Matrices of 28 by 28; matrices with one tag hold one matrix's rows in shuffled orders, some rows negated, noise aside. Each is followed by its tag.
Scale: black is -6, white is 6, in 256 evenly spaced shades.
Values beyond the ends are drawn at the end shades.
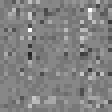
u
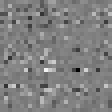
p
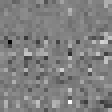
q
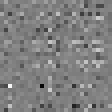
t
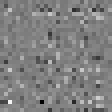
t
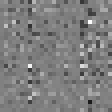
u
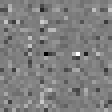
p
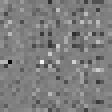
t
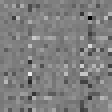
u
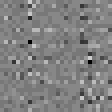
u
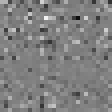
p
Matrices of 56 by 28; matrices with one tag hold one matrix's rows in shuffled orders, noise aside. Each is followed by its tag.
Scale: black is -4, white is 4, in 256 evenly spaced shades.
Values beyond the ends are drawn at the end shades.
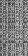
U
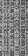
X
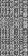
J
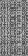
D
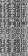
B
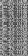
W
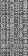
J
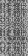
B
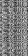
W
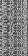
W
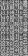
J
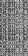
U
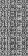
D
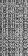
U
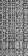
U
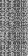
B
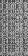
U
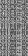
D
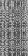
B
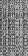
U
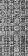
X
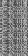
W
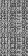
D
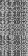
B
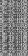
W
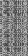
W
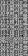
J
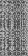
B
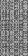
J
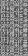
J
